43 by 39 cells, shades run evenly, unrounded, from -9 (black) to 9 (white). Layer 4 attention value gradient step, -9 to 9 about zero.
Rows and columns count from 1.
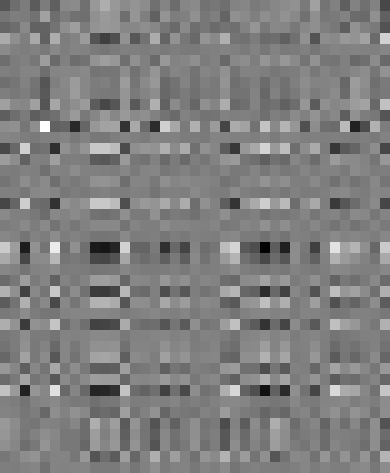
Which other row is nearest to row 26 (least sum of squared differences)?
35
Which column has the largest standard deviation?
27
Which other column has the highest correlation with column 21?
9
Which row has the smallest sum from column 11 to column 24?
23
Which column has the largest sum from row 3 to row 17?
16
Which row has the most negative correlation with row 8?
12
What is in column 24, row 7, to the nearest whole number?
-1
